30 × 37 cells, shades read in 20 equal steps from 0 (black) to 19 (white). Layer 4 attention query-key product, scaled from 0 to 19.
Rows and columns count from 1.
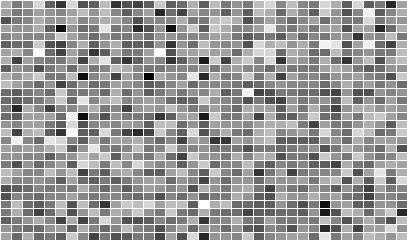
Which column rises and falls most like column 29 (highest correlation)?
17
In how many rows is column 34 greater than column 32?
15
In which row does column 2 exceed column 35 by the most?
4
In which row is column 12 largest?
26
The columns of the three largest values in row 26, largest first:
19, 14, 12
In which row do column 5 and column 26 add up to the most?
22
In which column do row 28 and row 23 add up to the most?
37
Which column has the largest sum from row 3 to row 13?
20
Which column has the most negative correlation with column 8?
7
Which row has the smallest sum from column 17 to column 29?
27
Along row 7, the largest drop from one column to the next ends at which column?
16
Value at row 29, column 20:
11
